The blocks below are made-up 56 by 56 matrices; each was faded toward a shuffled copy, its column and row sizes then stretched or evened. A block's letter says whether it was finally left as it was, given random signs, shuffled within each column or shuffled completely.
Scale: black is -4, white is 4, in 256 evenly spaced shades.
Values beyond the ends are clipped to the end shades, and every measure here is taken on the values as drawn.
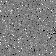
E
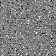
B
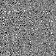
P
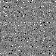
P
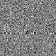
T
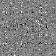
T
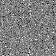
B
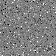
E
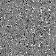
B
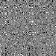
T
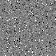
B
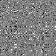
T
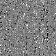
B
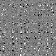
T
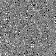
B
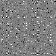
T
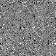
P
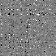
P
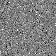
E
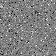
E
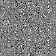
B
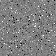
E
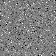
E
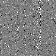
B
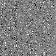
B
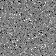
E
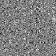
T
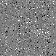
B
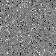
B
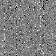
B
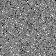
E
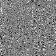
B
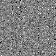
B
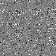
P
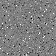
E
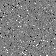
E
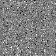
B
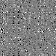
T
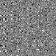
T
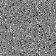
B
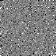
P
